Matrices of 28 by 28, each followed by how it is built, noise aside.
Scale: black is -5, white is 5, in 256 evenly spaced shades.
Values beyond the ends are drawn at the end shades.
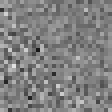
lower triangular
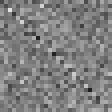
diagonal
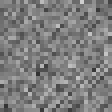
Hankel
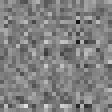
low rank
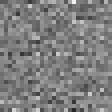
low rank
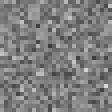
noise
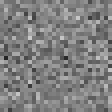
low rank
